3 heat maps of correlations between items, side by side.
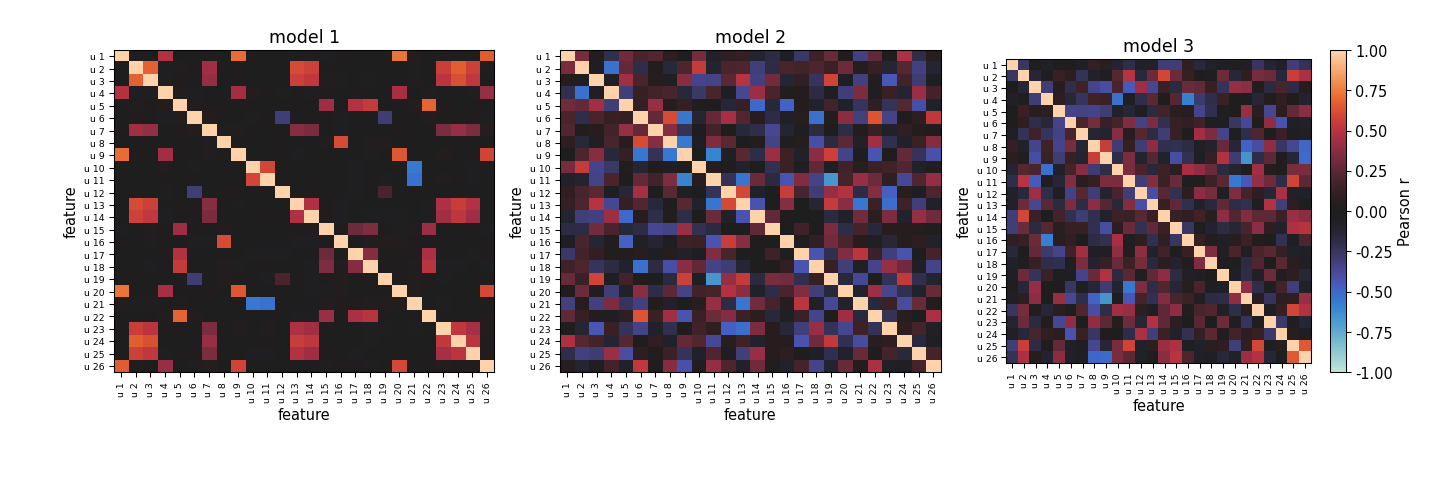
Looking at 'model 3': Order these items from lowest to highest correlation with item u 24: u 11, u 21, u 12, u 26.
u 11, u 26, u 21, u 12
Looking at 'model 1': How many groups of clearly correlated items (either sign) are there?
6
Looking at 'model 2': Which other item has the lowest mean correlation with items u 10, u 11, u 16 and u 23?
u 3
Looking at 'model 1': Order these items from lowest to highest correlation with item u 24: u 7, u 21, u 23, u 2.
u 21, u 7, u 23, u 2
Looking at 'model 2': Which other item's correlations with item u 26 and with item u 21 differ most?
u 6
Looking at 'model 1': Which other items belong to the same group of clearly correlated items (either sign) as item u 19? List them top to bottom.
u 6, u 12
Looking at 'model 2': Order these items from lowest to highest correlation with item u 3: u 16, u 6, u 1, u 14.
u 14, u 16, u 1, u 6
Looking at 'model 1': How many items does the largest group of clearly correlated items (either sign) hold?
8
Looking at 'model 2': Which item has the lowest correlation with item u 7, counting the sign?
u 15
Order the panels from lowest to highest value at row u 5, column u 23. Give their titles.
model 3, model 2, model 1
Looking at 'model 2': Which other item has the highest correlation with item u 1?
u 24
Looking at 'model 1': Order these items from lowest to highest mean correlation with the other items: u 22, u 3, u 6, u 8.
u 6, u 8, u 22, u 3
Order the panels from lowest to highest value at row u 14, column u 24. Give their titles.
model 2, model 3, model 1
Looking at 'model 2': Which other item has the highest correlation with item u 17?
u 21
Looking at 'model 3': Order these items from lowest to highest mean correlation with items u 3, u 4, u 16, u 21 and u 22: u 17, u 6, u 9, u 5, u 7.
u 9, u 6, u 7, u 17, u 5
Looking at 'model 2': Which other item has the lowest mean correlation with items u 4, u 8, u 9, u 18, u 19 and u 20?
u 11
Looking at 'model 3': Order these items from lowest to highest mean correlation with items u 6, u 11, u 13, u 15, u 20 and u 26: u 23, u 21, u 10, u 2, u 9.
u 9, u 21, u 10, u 23, u 2
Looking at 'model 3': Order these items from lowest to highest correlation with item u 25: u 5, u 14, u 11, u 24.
u 24, u 5, u 14, u 11
